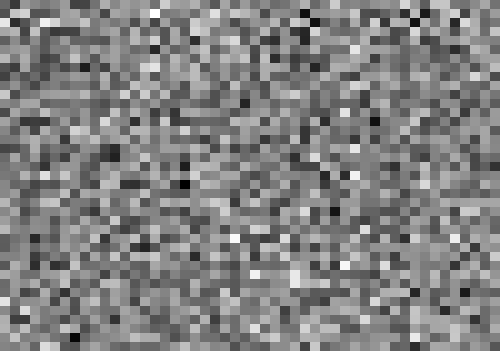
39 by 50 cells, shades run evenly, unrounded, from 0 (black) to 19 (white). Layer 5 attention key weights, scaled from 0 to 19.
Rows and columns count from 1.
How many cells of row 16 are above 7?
41
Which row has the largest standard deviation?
3
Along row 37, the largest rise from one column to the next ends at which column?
31
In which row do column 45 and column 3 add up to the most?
2
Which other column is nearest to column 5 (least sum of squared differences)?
6
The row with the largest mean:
23
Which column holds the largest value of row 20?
36
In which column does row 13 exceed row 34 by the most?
14
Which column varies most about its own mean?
32
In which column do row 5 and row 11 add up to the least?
27
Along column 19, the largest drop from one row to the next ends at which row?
21
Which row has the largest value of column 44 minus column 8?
1
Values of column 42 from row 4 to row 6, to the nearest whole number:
16 13 9
